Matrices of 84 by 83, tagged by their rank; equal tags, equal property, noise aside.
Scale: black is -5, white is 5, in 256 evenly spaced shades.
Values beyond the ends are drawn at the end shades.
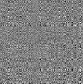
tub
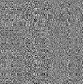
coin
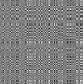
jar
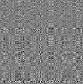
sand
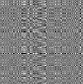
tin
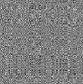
coin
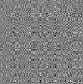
tub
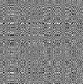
sand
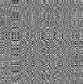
tub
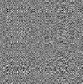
coin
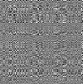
tub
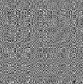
coin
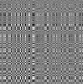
jar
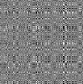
tin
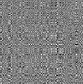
tub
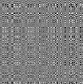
tin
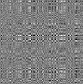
tin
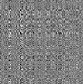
sand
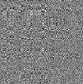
tub
